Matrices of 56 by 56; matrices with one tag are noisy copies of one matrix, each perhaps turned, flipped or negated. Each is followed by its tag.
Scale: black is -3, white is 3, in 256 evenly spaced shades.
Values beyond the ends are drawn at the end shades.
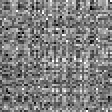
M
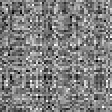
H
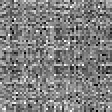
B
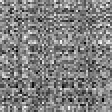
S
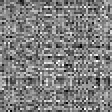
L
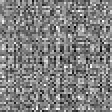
L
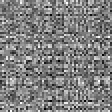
L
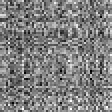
S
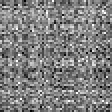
S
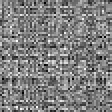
L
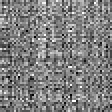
B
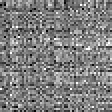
B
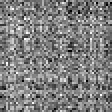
S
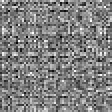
L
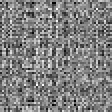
L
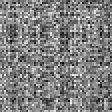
H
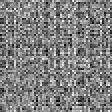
L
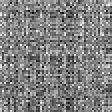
B
